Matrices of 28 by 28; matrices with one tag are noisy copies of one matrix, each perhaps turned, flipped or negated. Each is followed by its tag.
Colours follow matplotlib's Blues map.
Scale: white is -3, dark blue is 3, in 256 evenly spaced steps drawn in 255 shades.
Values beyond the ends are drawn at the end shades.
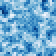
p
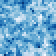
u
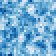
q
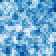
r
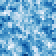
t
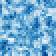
p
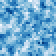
t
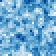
u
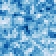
r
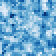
p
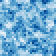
q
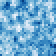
r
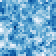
u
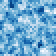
p
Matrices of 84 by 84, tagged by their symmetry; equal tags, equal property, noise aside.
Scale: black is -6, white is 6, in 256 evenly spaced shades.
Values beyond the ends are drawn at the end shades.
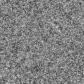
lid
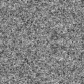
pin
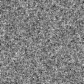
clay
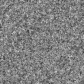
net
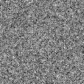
net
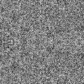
pin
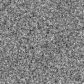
net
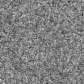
lid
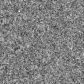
clay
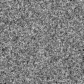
clay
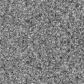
pin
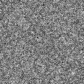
net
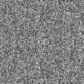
pin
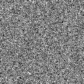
clay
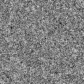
lid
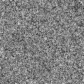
lid
